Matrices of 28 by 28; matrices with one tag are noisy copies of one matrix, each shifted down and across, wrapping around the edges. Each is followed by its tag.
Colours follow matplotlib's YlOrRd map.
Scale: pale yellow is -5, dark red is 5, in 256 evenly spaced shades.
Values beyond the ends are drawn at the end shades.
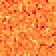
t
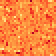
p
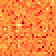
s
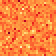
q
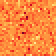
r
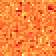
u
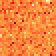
s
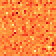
s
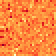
r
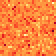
t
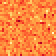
u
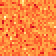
u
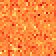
s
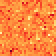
p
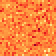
r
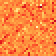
p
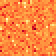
u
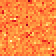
p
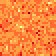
t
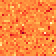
u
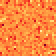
q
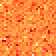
p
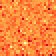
s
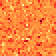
p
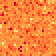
t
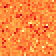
p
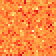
p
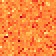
p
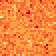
t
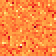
p
